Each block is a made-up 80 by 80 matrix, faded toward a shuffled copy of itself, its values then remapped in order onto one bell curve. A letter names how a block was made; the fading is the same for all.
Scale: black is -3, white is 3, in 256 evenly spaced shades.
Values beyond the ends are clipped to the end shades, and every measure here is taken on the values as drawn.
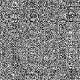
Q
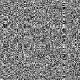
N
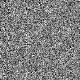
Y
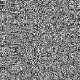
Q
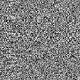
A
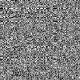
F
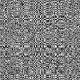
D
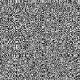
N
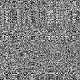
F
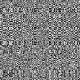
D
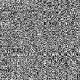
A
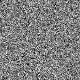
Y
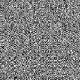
N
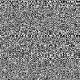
F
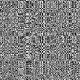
D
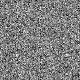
Y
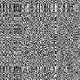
D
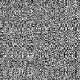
N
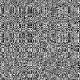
D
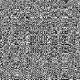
F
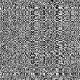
D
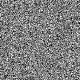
Y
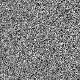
Y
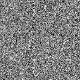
Y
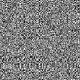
N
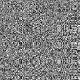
N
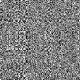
N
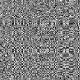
D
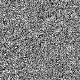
Y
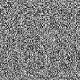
A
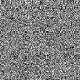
N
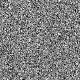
Y
